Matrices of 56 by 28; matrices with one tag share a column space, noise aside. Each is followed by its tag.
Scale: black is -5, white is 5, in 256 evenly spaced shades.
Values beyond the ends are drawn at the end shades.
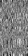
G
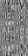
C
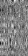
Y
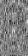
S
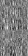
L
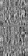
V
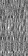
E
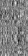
V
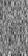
V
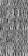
L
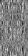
C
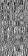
C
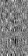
G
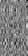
Y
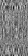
C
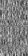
V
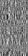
V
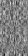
V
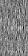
E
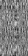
C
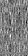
S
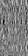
S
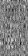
Y
